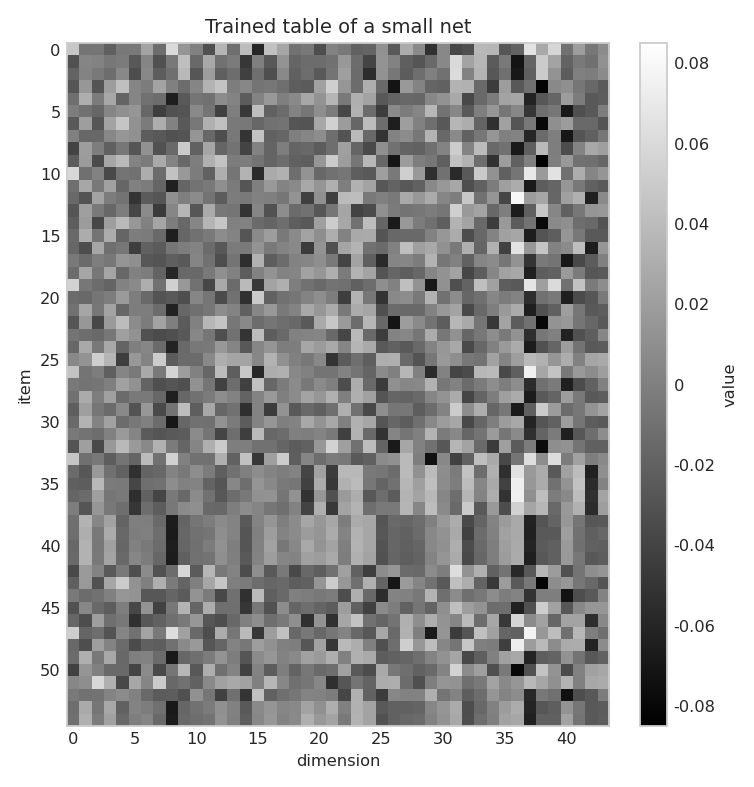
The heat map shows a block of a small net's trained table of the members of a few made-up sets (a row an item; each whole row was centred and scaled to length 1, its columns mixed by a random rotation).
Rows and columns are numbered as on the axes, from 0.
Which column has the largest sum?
31
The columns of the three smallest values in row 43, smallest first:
38, 26, 34
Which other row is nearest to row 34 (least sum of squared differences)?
12
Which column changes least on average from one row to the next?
13
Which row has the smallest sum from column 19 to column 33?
0
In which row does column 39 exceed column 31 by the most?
10
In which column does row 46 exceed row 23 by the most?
40
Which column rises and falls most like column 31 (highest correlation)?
11
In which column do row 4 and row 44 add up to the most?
23
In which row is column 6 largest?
33
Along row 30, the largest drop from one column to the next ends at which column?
37
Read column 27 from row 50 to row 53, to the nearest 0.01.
-0.01 -0.01 0 -0.02
